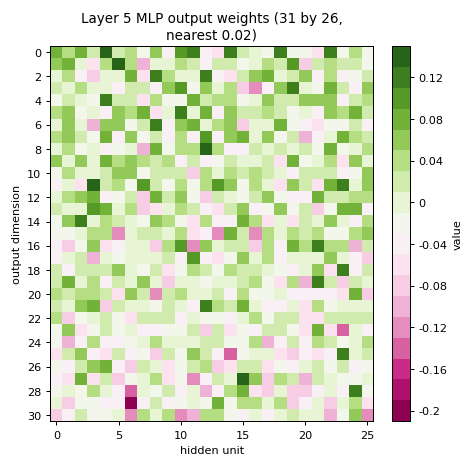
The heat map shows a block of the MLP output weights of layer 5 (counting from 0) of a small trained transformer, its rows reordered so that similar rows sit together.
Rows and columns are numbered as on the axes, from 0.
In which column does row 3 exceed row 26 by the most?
19
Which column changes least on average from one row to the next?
0
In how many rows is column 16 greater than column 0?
15
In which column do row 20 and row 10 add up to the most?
6
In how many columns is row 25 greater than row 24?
7
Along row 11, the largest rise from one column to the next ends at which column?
3
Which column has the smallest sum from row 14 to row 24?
20
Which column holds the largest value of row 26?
4
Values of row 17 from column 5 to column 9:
-0.02 0 0 0 0.02
